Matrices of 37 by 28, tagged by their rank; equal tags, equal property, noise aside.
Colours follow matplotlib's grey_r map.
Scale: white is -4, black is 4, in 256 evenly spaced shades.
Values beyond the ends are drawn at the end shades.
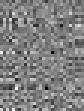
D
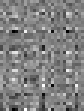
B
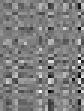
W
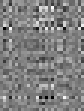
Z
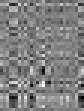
Z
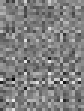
Z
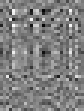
Z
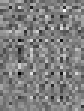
B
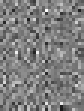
D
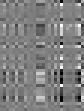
W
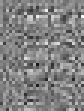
D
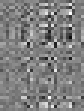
B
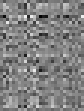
B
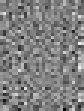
D
